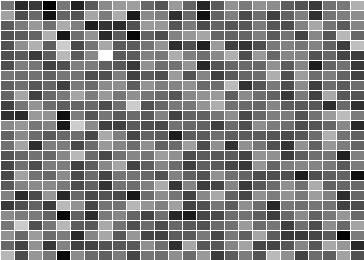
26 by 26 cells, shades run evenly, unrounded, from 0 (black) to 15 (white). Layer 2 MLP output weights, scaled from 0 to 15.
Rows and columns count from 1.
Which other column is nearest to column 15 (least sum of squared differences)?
4
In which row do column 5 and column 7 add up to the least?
22
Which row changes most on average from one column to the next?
2
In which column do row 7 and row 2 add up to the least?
15
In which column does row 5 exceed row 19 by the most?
8
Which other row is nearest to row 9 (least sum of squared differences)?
7
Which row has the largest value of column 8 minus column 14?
6
